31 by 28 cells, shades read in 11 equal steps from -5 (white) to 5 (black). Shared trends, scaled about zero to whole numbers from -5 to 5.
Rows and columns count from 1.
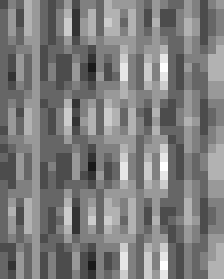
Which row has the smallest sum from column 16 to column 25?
8
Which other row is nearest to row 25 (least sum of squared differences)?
3
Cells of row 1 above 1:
4
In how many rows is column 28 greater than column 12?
11
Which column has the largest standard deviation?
21
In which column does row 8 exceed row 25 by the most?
12
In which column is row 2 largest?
10
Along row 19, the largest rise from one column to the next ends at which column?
22
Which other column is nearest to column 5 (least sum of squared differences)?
20
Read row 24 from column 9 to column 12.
-3 3 0 -2
